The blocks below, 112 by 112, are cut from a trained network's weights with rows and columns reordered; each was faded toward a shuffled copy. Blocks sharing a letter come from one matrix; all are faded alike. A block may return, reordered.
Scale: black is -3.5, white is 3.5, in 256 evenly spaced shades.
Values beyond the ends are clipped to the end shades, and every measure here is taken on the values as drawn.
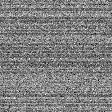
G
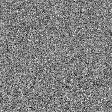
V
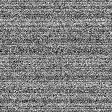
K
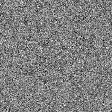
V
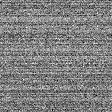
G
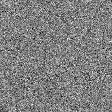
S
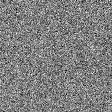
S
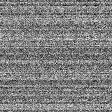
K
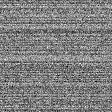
K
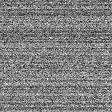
G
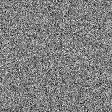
V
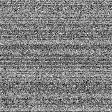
G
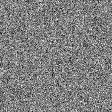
V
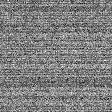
G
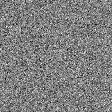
S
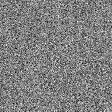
S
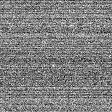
K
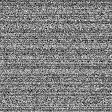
G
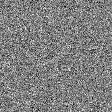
V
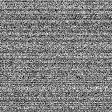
G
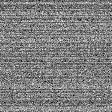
G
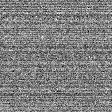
K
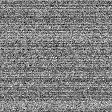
K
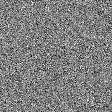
V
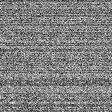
G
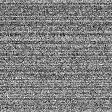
K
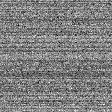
G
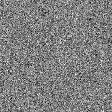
V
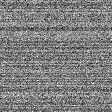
G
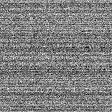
K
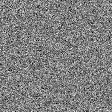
S
